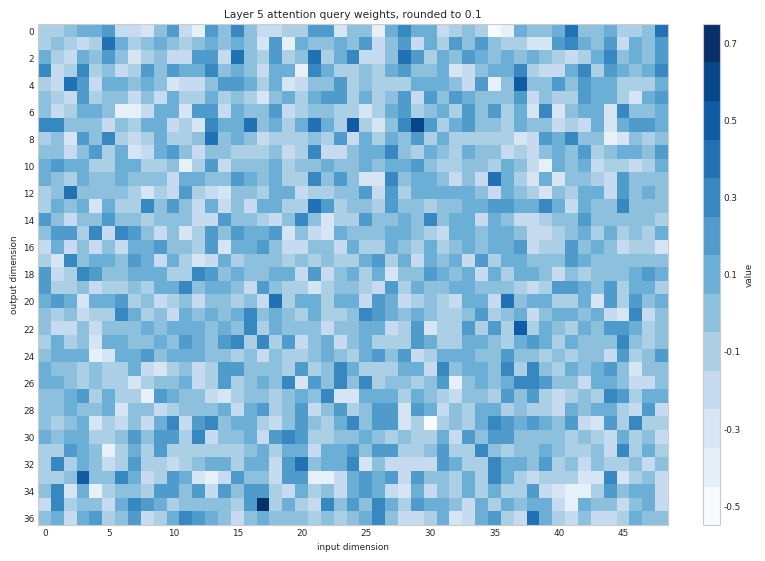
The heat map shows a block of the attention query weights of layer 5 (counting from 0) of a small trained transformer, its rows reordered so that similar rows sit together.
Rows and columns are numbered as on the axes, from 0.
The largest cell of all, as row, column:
35, 17
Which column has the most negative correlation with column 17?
48
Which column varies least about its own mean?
47
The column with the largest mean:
3
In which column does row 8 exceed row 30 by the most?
13
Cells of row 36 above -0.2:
38
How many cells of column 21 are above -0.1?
25
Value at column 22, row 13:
0.2
